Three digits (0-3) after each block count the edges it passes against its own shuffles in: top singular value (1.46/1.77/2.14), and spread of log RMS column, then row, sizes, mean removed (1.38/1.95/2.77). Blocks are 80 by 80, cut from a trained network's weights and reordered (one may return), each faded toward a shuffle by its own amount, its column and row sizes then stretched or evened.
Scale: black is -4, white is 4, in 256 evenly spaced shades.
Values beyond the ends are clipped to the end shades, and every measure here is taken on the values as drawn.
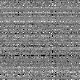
3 2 3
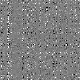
0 3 2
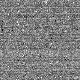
1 1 0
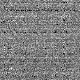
2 2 2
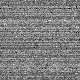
3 0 1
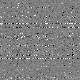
2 1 3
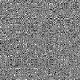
3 1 2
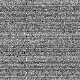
3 1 0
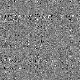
0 2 2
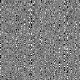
3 3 0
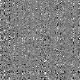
0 3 2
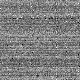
3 1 1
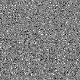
1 0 2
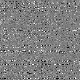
1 1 3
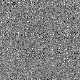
0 1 2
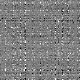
2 3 2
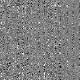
0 3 2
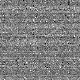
2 2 1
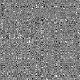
3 2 2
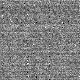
1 2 0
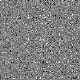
0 2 2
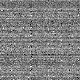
3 2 1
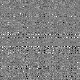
1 1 3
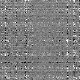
2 3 2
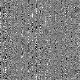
0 3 0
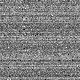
3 0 1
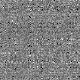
0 2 2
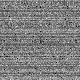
3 0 1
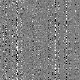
2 3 0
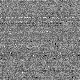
1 0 2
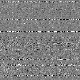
2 0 3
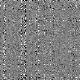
1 3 2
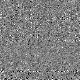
0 1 2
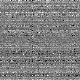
3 1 3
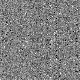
0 1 0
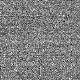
0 2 0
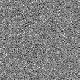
2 0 0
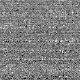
1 2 2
